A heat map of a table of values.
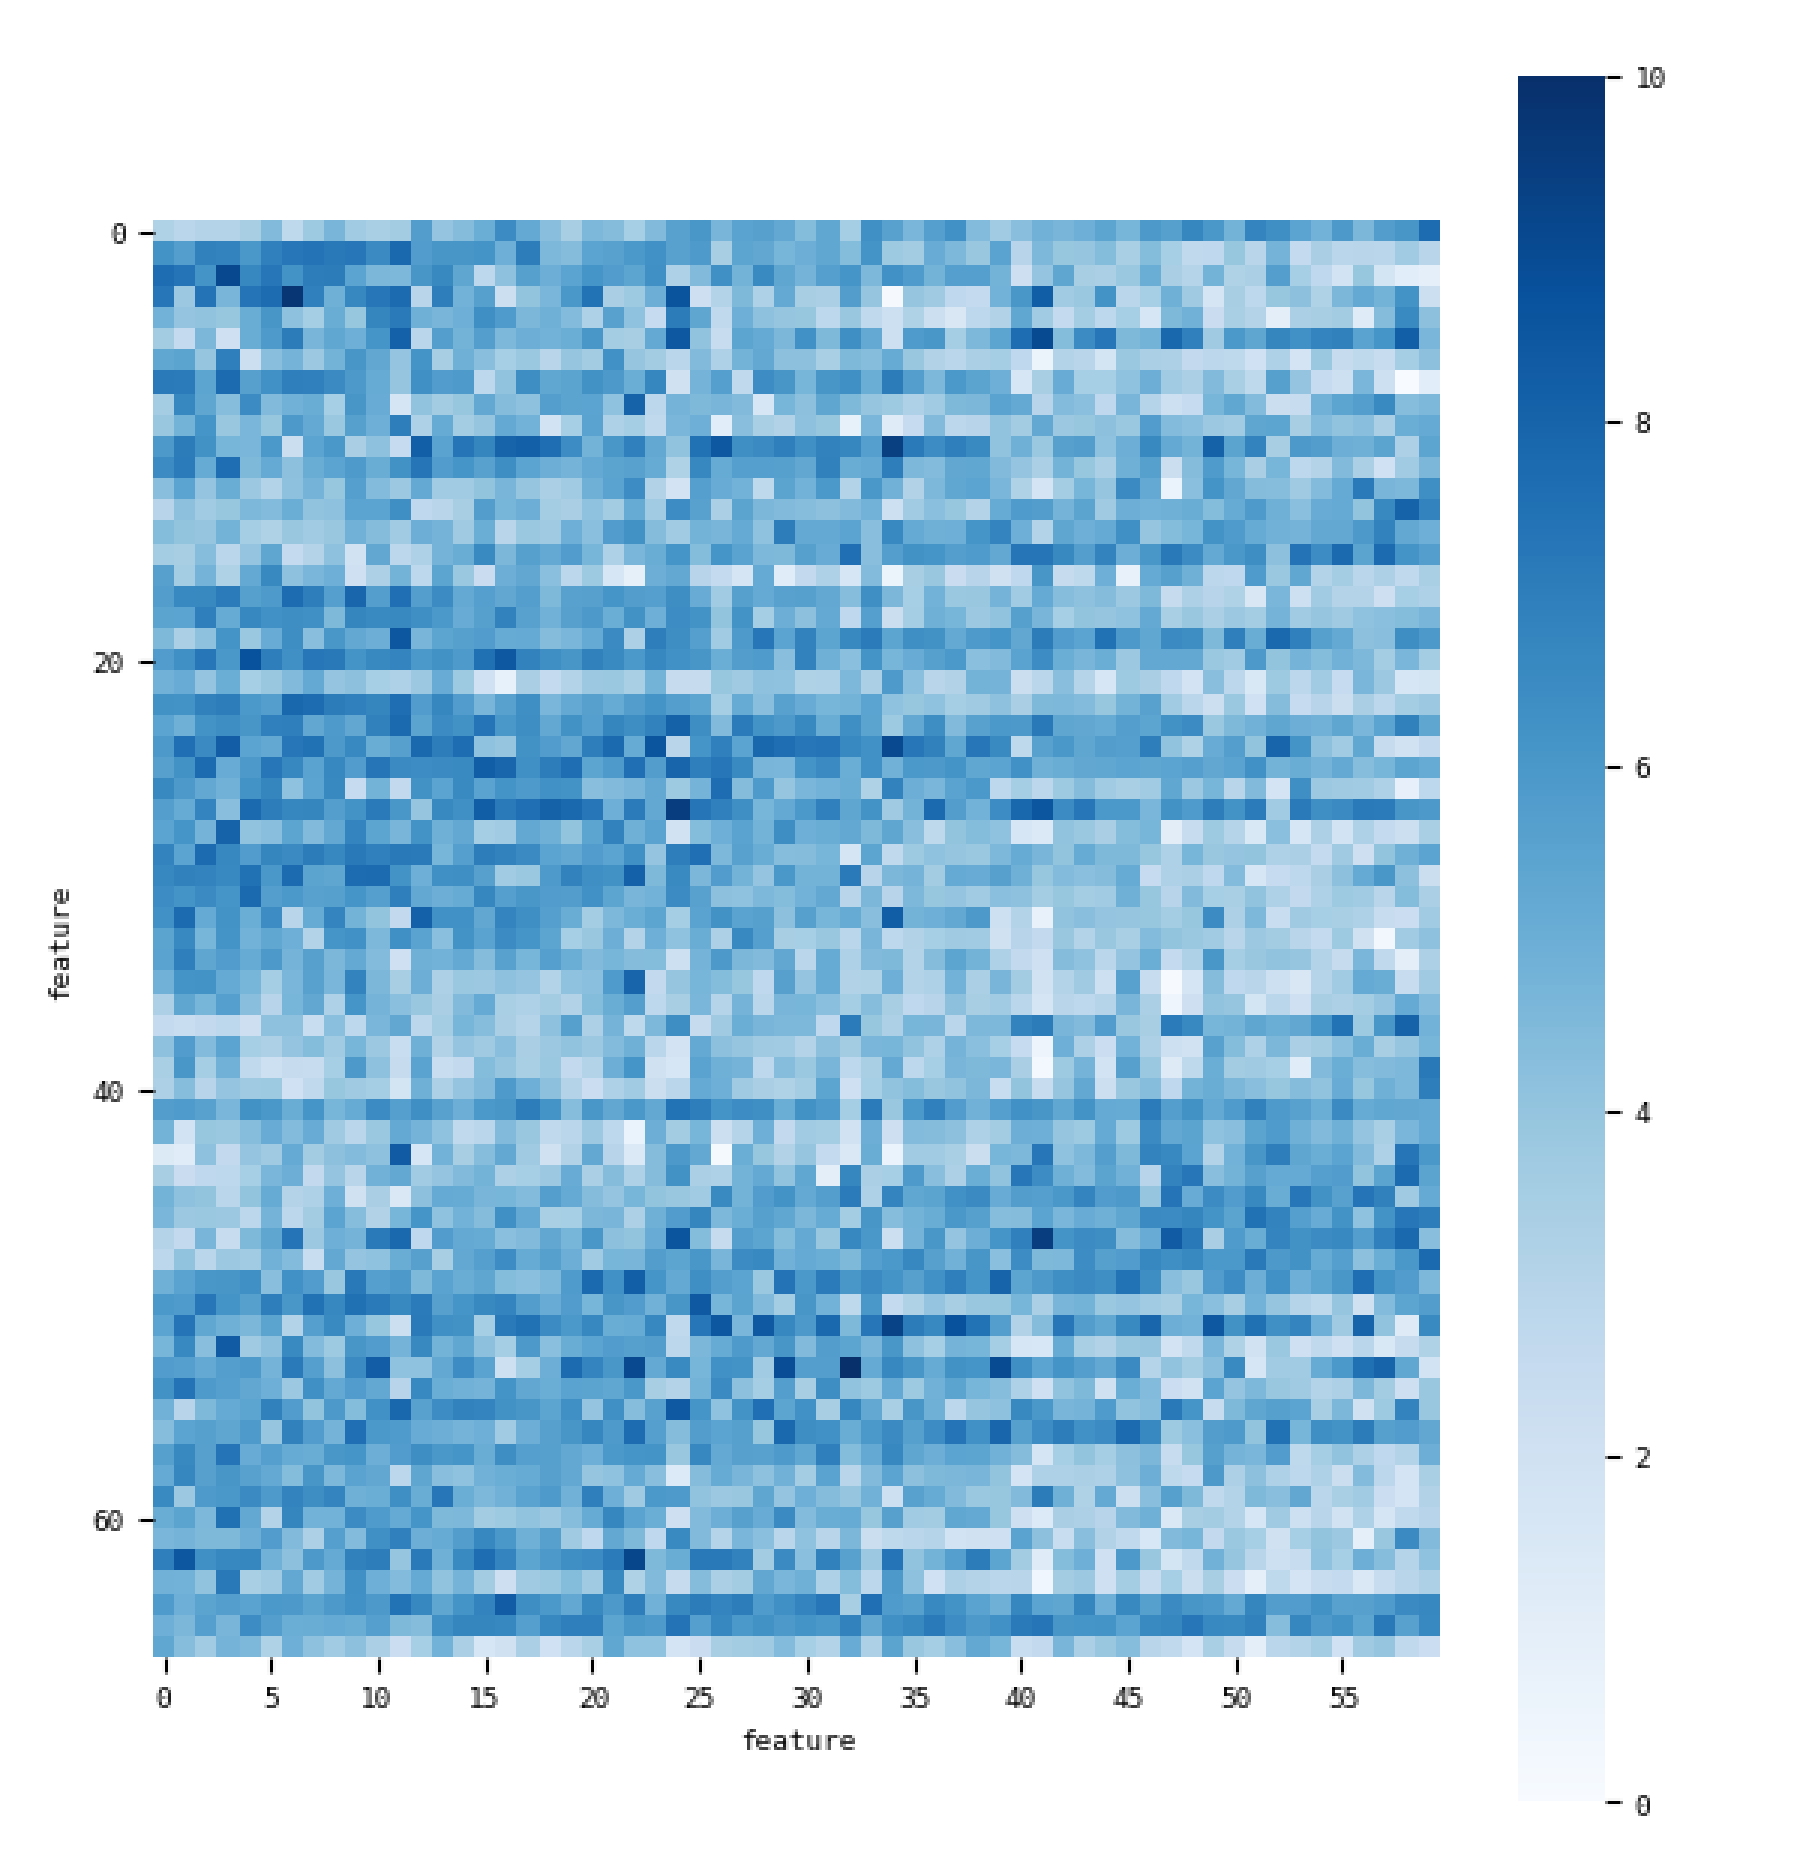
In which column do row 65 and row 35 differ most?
47
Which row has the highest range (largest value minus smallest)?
3
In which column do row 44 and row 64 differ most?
31
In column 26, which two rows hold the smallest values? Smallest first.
43, 9
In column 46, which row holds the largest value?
51
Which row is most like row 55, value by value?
23
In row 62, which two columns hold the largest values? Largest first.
22, 1
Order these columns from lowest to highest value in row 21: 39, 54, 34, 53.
53, 54, 39, 34
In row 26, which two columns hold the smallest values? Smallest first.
58, 52
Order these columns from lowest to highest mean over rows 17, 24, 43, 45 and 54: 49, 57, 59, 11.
57, 59, 49, 11
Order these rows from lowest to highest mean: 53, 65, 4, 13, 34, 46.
4, 34, 13, 46, 53, 65
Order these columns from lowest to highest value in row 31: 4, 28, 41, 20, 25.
41, 28, 25, 20, 4
